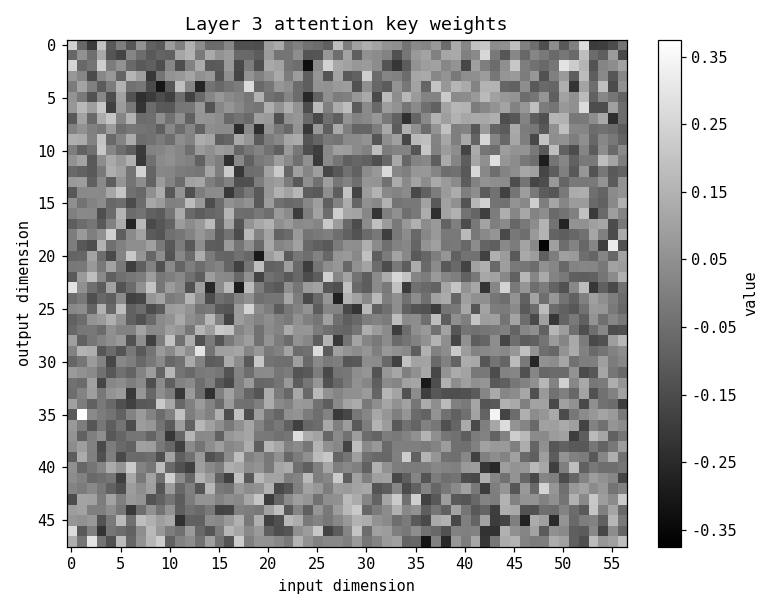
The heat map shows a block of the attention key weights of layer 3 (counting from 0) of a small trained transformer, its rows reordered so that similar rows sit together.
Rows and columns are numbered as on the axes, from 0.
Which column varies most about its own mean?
42
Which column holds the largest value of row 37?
23
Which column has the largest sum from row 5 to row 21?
38
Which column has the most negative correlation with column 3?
25
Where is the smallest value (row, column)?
19, 48
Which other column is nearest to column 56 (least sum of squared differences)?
2
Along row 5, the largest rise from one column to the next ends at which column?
32
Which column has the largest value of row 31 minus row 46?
54
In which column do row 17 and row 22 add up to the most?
26
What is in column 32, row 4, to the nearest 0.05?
-0.1
